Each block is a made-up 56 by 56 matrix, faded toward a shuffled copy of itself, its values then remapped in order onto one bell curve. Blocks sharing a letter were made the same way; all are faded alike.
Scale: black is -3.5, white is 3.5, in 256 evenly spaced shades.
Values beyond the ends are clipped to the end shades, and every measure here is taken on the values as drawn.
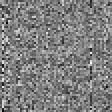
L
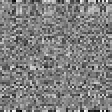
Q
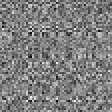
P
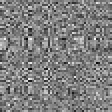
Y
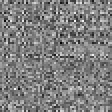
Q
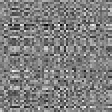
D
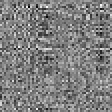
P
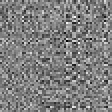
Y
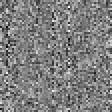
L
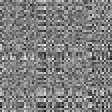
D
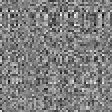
P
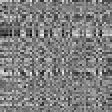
D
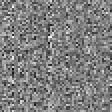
L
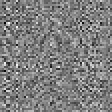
Y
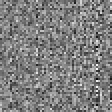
L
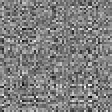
Y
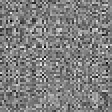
P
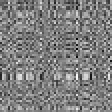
D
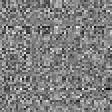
Q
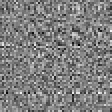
Y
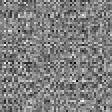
P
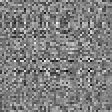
Y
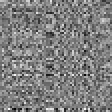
Y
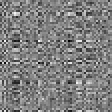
D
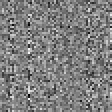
L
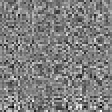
Y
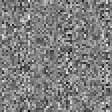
L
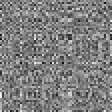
P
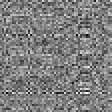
Y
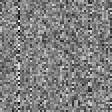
L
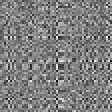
D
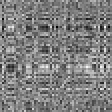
D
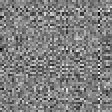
Y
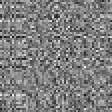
Y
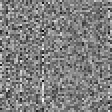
L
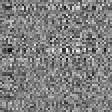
Q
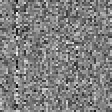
L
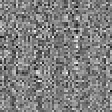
Y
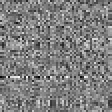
Q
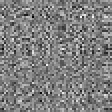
Y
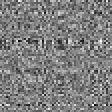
Q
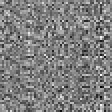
Y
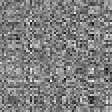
P
